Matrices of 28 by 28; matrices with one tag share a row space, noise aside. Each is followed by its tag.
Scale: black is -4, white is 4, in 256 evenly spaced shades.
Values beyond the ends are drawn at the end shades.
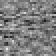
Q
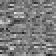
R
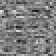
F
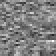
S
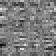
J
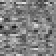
F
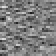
S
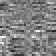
R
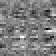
J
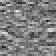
S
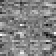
J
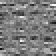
J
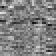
R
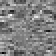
R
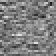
F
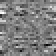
J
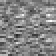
S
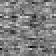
Q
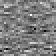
Q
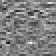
S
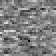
Q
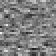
Q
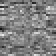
R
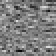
S
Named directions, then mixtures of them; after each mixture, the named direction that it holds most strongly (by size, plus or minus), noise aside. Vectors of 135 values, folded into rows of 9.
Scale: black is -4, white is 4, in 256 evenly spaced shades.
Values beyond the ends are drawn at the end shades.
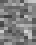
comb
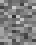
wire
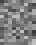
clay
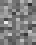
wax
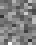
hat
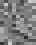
wire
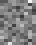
hat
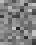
clay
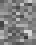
comb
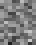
hat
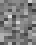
wax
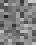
comb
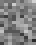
comb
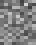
clay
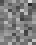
wax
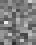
wax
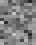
comb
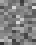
wire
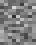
wire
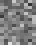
hat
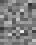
clay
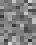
hat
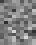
clay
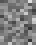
hat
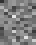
wire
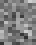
comb
